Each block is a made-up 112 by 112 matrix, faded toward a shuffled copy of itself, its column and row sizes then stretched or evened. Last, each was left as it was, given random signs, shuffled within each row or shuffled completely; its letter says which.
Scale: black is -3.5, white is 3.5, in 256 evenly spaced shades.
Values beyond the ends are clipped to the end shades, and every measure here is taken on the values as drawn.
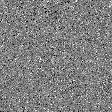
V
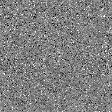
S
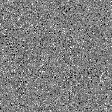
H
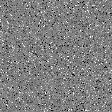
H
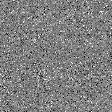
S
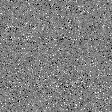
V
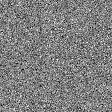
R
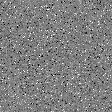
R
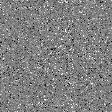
S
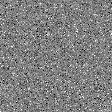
S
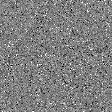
S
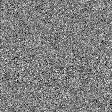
V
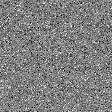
V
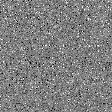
V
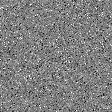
R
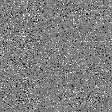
H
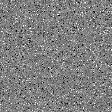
H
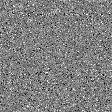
V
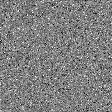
R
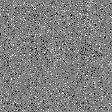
H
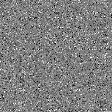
H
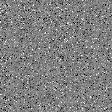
H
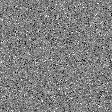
V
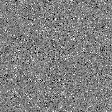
S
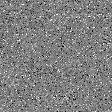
V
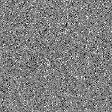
H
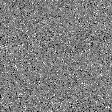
V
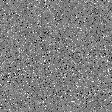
V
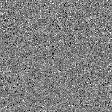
H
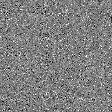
H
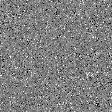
H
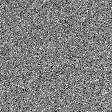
R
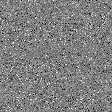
V
